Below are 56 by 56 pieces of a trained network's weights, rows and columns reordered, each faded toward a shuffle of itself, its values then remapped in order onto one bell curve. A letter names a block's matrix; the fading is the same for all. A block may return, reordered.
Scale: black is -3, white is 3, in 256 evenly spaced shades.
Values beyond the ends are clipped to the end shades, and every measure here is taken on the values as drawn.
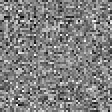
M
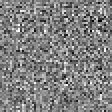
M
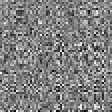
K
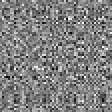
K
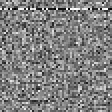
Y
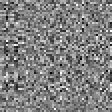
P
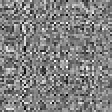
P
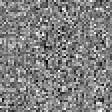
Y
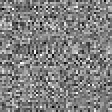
K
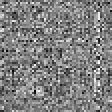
P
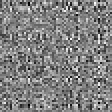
P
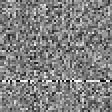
Y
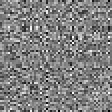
P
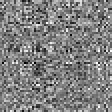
P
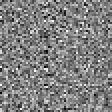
Y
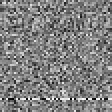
Y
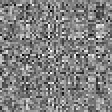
K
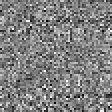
M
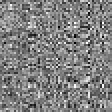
P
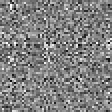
M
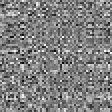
K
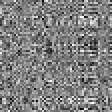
K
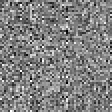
Y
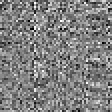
P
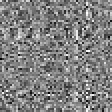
P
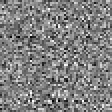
M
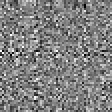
M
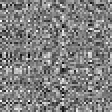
P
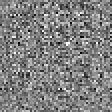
P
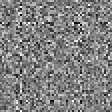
M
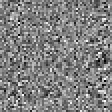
Y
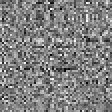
M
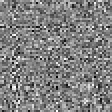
M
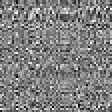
K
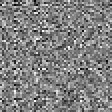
M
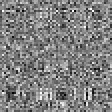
P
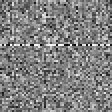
Y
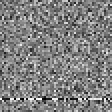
Y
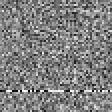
Y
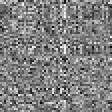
P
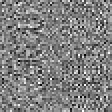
K
